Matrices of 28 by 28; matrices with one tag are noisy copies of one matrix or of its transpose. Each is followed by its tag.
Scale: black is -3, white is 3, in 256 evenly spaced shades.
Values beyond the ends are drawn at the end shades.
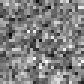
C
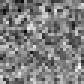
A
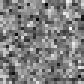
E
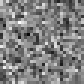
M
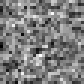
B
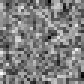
B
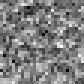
C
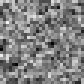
B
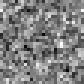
C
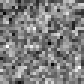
A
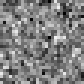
B
